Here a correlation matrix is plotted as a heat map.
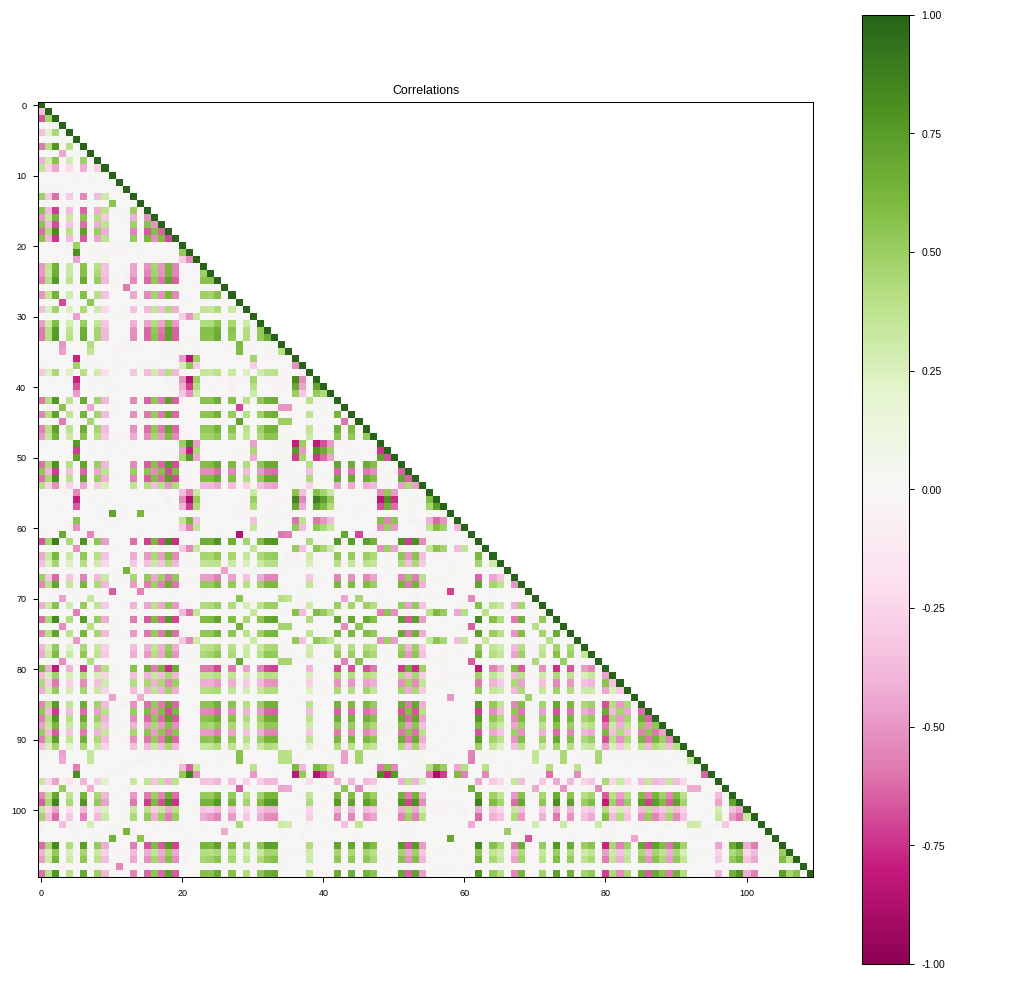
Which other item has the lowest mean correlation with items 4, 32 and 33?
80
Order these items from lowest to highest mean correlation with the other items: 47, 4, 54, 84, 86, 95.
86, 54, 95, 84, 4, 47
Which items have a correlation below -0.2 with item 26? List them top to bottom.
12, 66, 103
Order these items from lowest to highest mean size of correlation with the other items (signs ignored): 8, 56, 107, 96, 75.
56, 96, 8, 107, 75
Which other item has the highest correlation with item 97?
61
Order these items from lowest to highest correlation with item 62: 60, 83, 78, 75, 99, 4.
60, 4, 83, 78, 75, 99
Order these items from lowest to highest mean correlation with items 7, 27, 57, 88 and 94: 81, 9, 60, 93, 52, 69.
52, 9, 69, 93, 81, 60
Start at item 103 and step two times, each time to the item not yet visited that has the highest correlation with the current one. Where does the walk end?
66
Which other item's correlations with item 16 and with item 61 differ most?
28
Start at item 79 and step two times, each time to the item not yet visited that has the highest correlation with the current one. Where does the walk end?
45
